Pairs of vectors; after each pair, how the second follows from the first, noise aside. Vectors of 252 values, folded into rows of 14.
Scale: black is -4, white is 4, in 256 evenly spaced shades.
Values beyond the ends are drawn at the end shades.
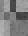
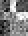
negated, scaled up.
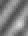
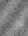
shrunk.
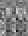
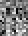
negated, scaled up.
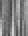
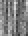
reversed.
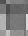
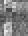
wrapped around.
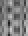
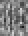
wrapped around, negated.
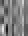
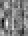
wrapped around, negated.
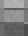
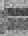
wrapped around, negated.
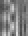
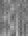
shrunk.
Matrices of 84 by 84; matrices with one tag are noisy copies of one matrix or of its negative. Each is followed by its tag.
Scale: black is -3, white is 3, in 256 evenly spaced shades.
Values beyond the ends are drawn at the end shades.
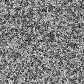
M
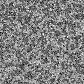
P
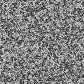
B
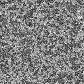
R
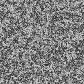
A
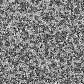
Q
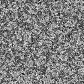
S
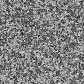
M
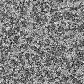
A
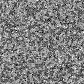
B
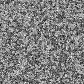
P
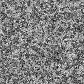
A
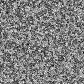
B
